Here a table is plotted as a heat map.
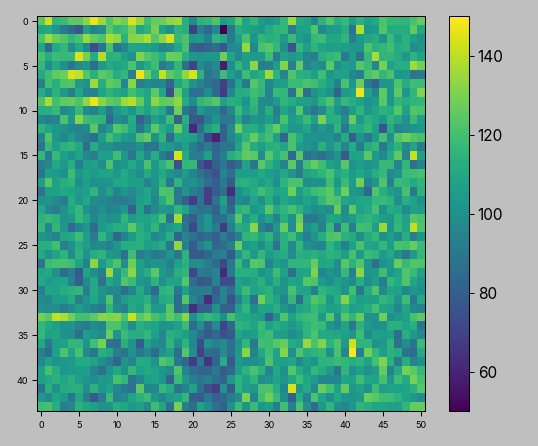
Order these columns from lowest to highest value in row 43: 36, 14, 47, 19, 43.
36, 19, 14, 47, 43
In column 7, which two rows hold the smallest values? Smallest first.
3, 42
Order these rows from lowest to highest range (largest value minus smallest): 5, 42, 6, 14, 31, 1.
14, 42, 6, 31, 5, 1
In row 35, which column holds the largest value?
9
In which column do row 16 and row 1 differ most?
20
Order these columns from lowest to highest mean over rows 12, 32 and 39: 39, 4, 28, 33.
4, 39, 33, 28
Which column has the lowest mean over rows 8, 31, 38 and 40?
22
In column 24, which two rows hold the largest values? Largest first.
4, 6
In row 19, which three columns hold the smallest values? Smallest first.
25, 22, 23
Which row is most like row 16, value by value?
31
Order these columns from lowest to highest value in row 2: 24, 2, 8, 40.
24, 40, 8, 2
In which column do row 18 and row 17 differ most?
34
